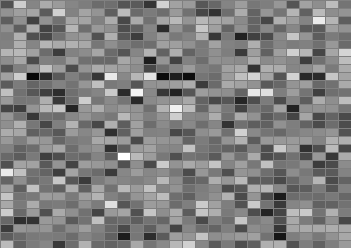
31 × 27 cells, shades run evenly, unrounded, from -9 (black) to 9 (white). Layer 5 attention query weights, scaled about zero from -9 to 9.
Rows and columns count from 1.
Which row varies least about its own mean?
6
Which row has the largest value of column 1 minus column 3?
10
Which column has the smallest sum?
22
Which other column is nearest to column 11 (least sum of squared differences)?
20
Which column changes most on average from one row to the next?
5
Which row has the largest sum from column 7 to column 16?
14
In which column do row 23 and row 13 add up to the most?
25
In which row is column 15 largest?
31
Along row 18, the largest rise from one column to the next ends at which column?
12
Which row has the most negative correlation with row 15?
29
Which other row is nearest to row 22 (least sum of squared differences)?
17
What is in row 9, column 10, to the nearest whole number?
2
